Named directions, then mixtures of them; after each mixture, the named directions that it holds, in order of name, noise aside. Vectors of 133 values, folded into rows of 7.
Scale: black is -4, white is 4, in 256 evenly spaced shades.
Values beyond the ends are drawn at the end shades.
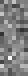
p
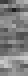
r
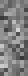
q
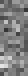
p, q, r.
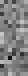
p.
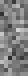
p, q.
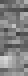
q, r.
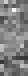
p, q, r.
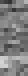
q, r.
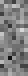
p.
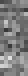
p, q, r.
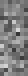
q.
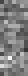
p, q, r.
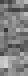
q, r.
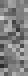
q.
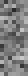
p, q, r.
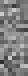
p, r.
